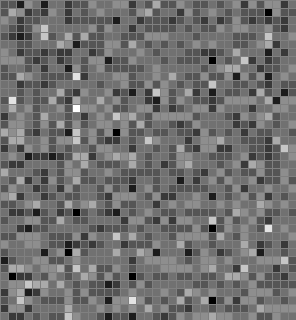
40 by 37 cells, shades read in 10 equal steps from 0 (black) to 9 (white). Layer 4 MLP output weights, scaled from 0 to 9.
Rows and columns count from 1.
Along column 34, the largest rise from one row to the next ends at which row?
29
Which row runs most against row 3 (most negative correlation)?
33
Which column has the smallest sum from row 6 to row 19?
9
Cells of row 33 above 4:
14
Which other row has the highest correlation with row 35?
4
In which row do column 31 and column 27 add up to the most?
34
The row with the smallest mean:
3
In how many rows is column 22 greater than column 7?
12
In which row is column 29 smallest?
19
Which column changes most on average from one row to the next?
27
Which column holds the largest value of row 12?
20
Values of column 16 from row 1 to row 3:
5 4 4
